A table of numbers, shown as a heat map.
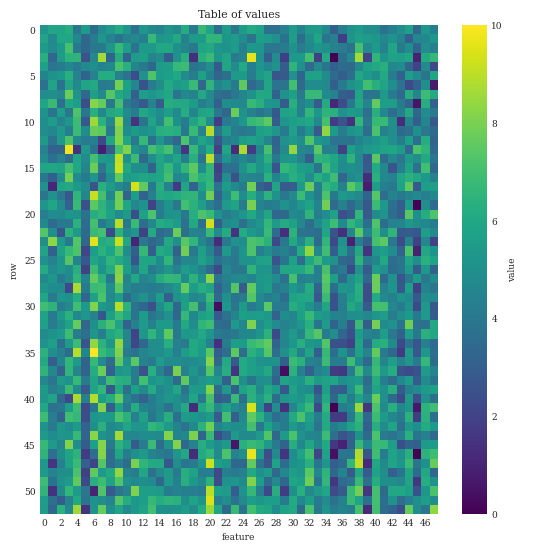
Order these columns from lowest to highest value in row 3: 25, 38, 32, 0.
0, 32, 38, 25
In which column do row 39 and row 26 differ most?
20
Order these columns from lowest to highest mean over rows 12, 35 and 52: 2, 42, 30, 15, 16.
42, 16, 15, 2, 30
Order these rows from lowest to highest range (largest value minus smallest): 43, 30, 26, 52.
43, 26, 52, 30
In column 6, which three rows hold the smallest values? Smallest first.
50, 47, 17
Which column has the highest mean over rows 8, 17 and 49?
25
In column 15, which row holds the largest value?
44
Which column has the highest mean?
9
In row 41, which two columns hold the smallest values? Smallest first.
35, 45
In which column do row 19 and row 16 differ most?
45
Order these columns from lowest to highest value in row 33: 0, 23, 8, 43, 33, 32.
43, 23, 0, 8, 32, 33
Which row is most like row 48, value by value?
26
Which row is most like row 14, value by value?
21
